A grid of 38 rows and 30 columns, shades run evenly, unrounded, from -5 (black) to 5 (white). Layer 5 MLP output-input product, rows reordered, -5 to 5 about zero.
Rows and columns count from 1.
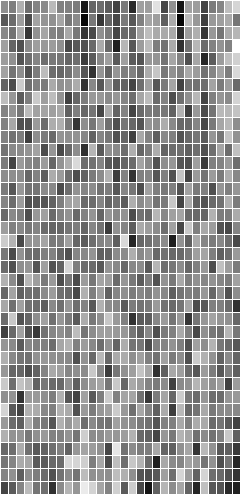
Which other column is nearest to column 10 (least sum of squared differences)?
3
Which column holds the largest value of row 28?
25
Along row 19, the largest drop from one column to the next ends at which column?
17
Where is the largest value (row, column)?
4, 30
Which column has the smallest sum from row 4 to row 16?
26
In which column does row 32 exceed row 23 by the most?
1
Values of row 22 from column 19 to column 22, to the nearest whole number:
0 -2 1 0
